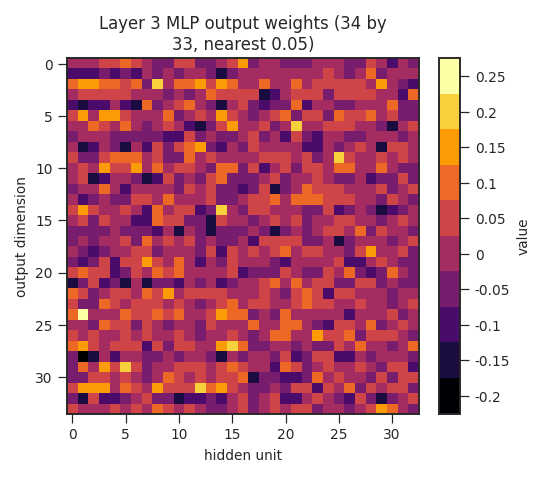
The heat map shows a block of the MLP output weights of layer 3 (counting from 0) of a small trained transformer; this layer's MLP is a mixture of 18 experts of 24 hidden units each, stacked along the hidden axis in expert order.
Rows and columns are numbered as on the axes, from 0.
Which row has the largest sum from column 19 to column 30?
26
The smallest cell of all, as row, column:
28, 1
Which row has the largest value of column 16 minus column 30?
0
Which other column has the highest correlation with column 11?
12
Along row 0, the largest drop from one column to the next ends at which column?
17
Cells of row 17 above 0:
9
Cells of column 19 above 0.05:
3
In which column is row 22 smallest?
24
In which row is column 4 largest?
5
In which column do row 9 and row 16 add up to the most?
25
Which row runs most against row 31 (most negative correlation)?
18
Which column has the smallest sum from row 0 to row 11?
7
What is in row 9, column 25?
0.2
